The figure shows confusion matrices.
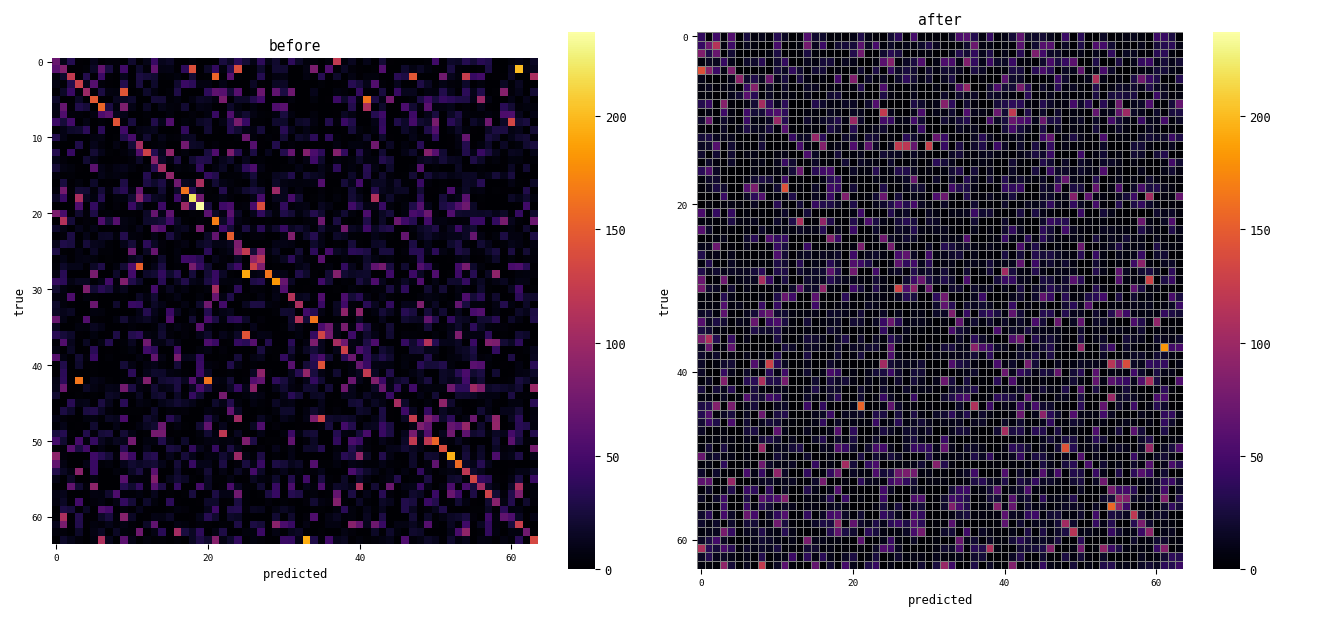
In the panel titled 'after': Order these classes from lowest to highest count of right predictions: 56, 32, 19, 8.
56, 32, 19, 8
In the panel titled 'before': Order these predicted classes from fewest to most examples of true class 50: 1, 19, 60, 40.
19, 1, 40, 60
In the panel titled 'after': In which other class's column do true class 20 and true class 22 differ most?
13
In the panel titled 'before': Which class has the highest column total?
54
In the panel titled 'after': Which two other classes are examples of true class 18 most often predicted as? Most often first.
11, 7
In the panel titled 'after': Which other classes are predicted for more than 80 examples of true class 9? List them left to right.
24, 41, 56
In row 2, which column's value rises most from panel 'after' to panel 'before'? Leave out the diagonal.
47
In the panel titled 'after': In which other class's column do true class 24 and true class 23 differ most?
17
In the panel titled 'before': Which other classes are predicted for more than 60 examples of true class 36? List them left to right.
25, 35, 53
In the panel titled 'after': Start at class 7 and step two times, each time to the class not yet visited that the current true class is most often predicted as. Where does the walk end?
35
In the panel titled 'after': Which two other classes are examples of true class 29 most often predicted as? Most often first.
59, 8
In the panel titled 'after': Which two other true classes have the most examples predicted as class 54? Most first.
56, 39
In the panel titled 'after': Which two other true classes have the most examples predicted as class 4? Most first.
53, 44
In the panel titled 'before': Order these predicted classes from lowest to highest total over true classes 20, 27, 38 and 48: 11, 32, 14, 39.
32, 39, 14, 11
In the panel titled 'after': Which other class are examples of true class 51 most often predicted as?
19
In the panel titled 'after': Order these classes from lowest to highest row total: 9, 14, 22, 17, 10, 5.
14, 17, 22, 5, 9, 10
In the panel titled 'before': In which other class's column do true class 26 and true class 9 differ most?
27
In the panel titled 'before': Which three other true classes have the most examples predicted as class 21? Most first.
2, 30, 63
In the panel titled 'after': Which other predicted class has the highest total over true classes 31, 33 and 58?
48
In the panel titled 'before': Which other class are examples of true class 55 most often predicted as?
13
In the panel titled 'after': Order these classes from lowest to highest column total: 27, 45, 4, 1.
27, 4, 1, 45
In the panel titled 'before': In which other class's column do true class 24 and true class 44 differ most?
22
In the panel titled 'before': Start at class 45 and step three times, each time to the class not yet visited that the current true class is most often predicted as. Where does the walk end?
33
